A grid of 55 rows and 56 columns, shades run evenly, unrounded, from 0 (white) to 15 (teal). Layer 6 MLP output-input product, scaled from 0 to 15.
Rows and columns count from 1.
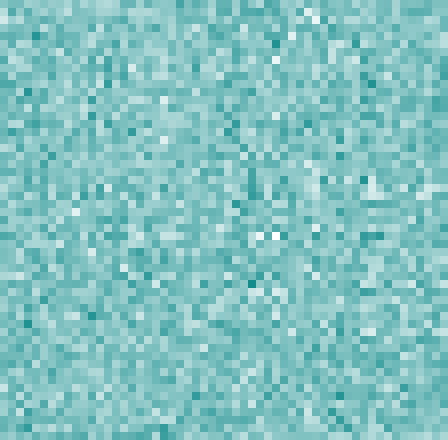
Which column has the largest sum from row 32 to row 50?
4
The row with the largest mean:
45
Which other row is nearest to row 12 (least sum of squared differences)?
22
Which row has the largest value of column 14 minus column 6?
11
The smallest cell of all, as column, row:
35, 30
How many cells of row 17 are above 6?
46
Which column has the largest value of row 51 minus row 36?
52
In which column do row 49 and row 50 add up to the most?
43
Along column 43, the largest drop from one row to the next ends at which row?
51
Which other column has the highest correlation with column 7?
16
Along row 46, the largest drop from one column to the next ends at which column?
5
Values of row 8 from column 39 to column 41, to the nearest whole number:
8 7 10
